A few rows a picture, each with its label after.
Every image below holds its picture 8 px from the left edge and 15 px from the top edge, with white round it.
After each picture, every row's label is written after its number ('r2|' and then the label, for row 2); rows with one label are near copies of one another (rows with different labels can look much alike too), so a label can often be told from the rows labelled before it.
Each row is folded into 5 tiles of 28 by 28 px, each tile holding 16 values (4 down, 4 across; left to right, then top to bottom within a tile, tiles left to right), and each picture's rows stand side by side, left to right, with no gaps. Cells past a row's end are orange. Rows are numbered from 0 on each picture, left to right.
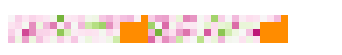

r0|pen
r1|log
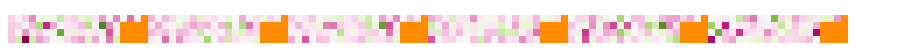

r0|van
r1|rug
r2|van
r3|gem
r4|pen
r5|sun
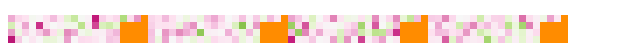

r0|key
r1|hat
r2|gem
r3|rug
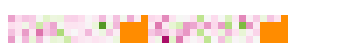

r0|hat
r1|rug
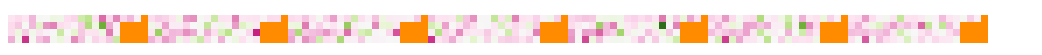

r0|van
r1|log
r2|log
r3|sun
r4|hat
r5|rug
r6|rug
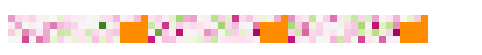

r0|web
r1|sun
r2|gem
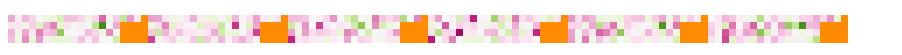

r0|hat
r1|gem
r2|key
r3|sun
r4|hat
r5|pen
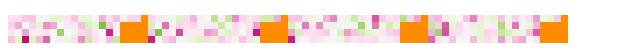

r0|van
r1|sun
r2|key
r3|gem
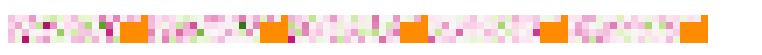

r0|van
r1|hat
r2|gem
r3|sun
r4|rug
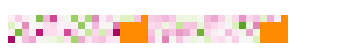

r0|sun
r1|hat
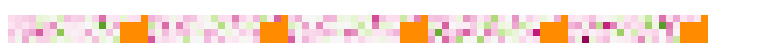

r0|hat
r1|key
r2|key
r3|log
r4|van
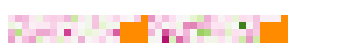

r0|log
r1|web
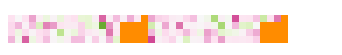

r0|van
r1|key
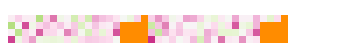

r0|sun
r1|gem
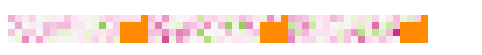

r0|web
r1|rug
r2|gem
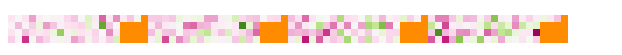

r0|van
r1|web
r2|rug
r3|log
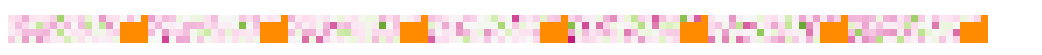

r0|rug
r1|web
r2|web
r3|key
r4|key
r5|van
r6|log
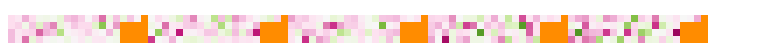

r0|hat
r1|sun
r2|web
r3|van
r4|log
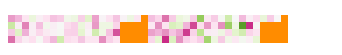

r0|gem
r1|rug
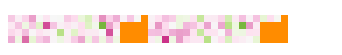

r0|van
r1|rug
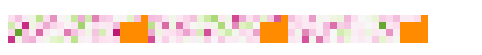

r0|sun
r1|key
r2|web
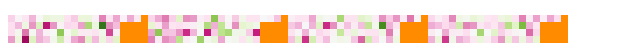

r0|van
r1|log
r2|van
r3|van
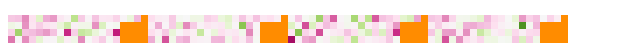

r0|log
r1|van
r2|sun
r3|web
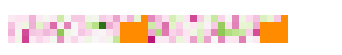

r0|pen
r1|gem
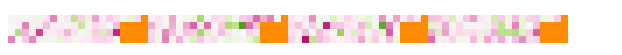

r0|sun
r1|pen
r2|van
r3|gem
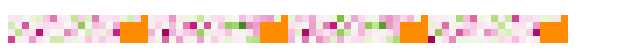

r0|sun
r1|pen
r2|pen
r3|sun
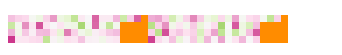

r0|key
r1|gem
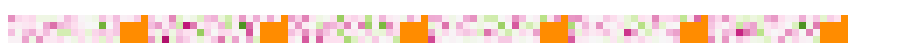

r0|web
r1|van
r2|rug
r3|key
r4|key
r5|hat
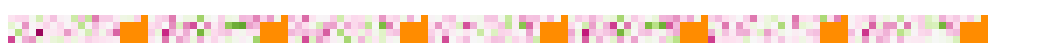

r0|sun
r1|pen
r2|rug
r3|van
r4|pen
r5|key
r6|pen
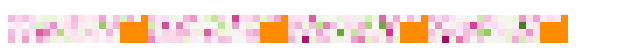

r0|hat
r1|key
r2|van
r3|web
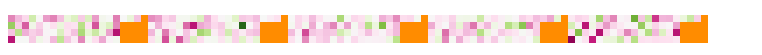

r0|gem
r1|web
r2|pen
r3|pen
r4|sun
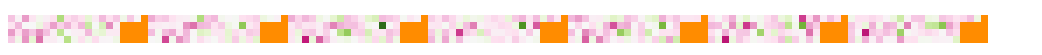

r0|rug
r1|web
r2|web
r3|hat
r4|web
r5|van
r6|pen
